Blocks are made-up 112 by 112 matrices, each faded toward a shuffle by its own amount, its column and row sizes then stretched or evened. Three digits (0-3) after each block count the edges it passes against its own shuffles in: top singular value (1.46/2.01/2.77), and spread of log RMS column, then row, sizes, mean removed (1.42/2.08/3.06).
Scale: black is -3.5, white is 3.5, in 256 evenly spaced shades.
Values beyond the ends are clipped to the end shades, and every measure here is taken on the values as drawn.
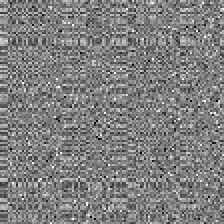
3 0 1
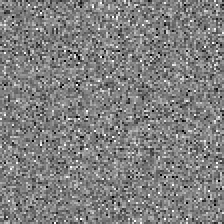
0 1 1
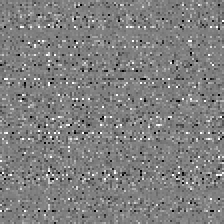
0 1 3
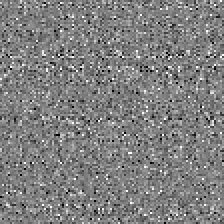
2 1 2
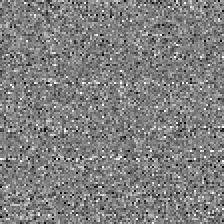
0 1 2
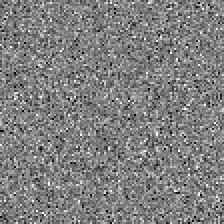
1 1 0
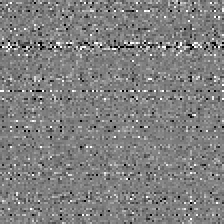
1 1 3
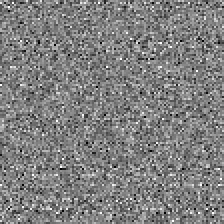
1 0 2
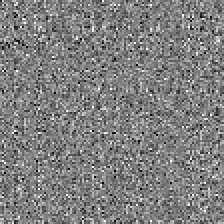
2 2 1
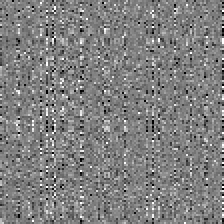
3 3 0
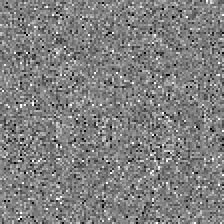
1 1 1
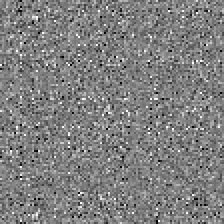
0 2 2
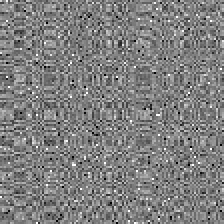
3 0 0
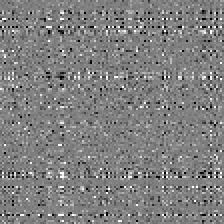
3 2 3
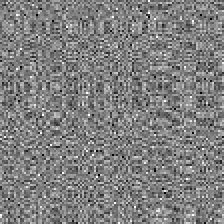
3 0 0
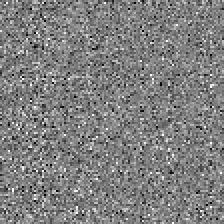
1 2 1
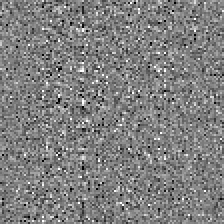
1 2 1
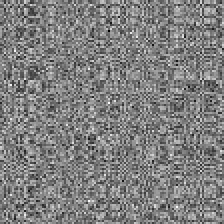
3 2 0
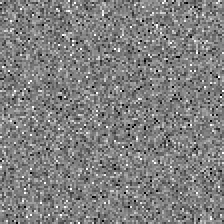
0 0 0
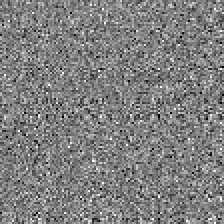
2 1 1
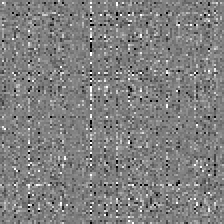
2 3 2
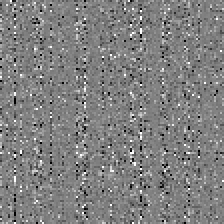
0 3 1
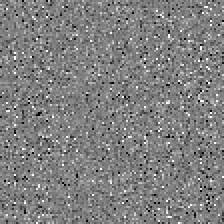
0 2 0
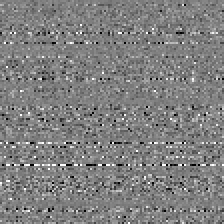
2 0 3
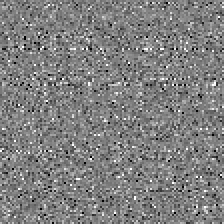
2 0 2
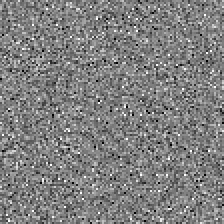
0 0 0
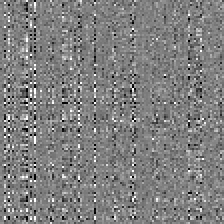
3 3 2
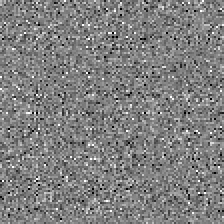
1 1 2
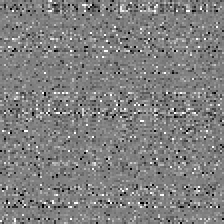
2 0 3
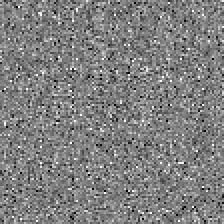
1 1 1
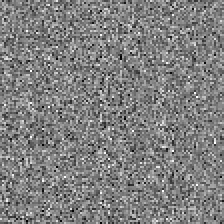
0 2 0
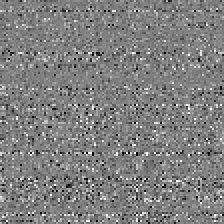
2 1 3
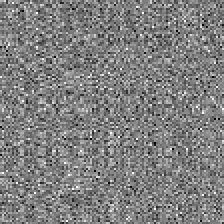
3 0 0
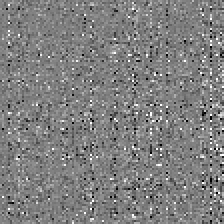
1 3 2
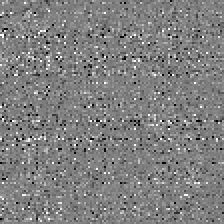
0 2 3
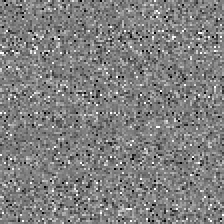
0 0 2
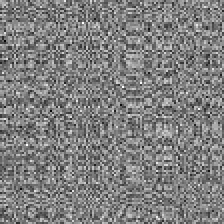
3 1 1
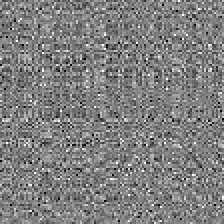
3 0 2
